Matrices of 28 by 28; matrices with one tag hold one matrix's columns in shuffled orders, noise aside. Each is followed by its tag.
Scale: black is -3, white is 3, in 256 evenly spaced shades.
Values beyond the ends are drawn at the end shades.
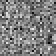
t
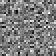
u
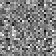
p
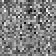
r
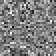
u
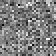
p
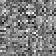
r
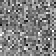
p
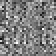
t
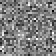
p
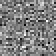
p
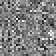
p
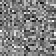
p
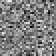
u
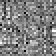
t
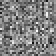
t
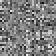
p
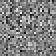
r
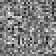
t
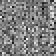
t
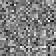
p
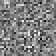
p
